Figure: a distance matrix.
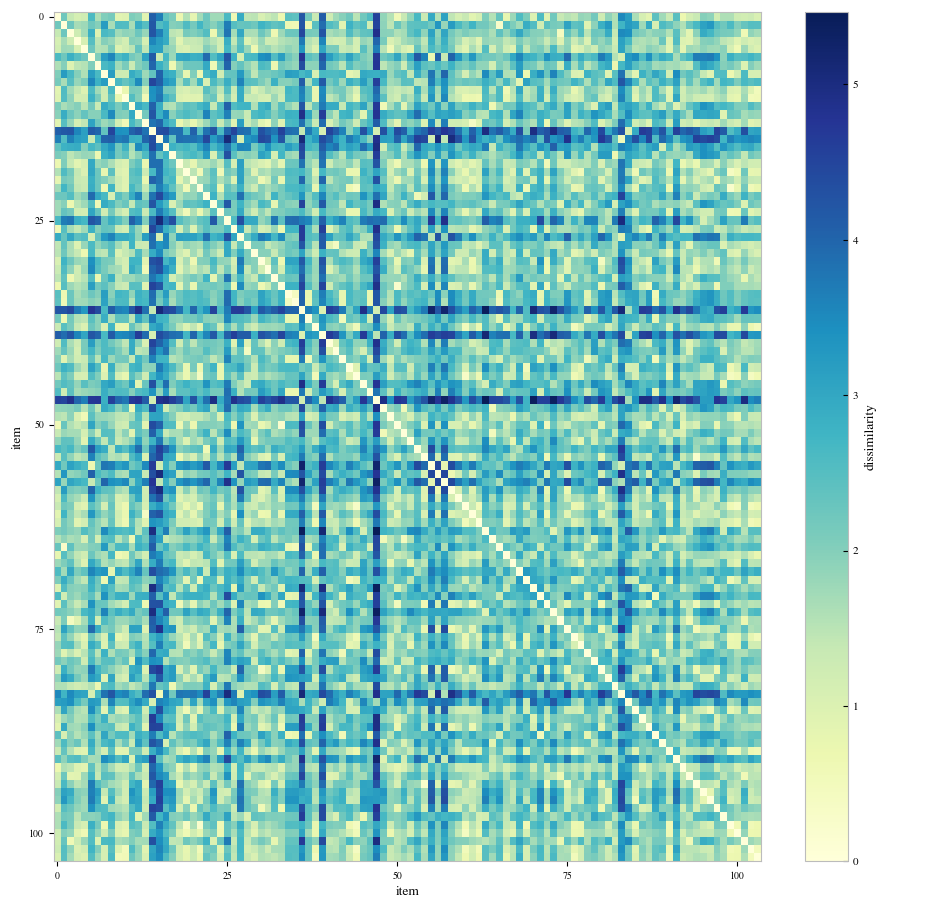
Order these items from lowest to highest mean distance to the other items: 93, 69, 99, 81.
99, 93, 69, 81
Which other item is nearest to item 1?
65
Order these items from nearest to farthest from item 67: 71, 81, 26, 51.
81, 51, 26, 71
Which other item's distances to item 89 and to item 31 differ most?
16
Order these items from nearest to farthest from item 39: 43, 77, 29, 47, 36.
36, 47, 43, 77, 29
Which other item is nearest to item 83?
15
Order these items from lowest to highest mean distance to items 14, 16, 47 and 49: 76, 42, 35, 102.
76, 102, 42, 35
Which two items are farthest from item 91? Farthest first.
47, 36
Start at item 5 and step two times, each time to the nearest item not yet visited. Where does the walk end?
57
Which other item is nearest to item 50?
33
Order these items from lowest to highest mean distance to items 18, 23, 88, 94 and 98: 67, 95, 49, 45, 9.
49, 9, 67, 45, 95
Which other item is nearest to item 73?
63
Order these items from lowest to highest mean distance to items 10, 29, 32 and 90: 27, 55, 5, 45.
45, 5, 27, 55
